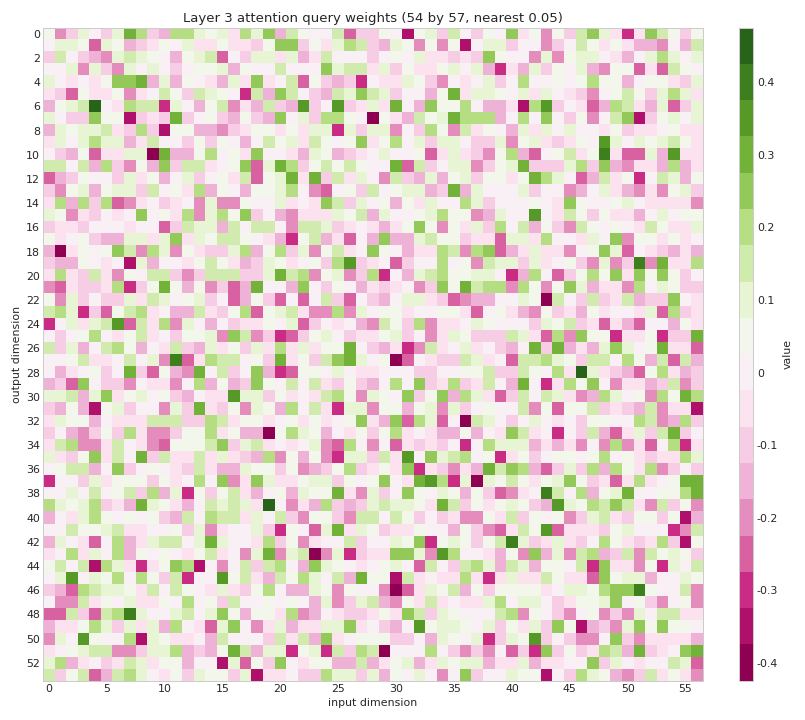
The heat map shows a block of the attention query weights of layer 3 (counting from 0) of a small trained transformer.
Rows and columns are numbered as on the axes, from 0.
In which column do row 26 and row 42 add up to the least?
55
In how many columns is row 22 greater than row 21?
25
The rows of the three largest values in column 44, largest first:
39, 26, 49
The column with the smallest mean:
0
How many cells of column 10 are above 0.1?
9
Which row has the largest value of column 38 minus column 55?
34
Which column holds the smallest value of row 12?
51
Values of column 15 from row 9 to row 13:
0.05 0 0 0.05 0.05
